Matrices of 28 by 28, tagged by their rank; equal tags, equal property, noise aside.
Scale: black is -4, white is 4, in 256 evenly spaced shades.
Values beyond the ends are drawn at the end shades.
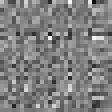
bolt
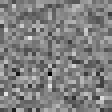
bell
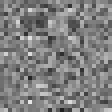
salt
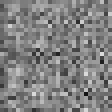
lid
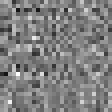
salt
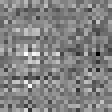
bolt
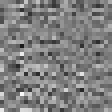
bolt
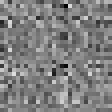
bolt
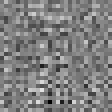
salt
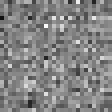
lid
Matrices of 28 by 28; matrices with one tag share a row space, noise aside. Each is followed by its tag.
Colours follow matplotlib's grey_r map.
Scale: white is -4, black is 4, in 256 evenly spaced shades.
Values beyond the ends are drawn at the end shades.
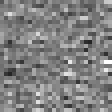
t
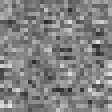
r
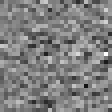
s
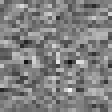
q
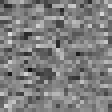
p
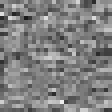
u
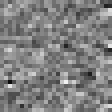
t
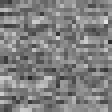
q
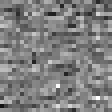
r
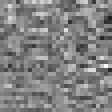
t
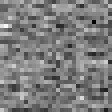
q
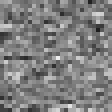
r
